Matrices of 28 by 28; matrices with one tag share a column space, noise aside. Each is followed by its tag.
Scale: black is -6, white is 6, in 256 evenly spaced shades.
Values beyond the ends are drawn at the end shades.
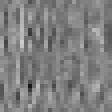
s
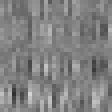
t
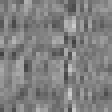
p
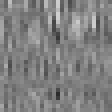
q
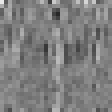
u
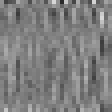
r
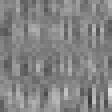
t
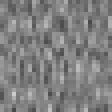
p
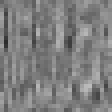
s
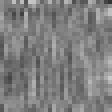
r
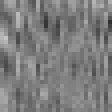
q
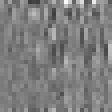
u
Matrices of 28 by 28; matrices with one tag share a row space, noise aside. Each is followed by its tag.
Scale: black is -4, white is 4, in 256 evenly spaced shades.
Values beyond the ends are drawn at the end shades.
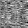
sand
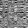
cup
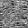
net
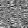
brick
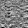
sand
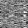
cup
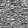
brick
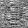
sand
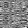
net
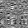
brick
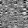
cup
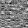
sand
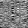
net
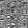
brick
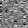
cup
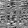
brick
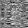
sand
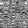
net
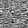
net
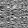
brick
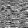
sand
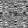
cup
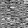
sand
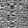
brick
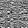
brick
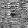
sand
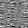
brick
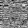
net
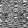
cup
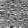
brick
